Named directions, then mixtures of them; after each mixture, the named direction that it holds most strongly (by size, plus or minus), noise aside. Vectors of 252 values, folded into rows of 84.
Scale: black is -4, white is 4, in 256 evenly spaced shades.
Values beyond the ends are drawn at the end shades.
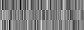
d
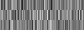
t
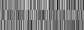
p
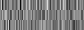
d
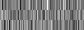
d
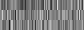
t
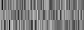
t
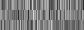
p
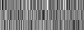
p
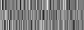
d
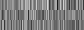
p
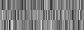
t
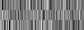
d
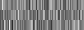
t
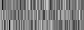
d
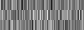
t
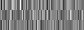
d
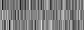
d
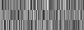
p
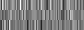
d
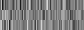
d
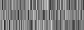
p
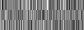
p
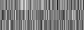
p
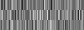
t
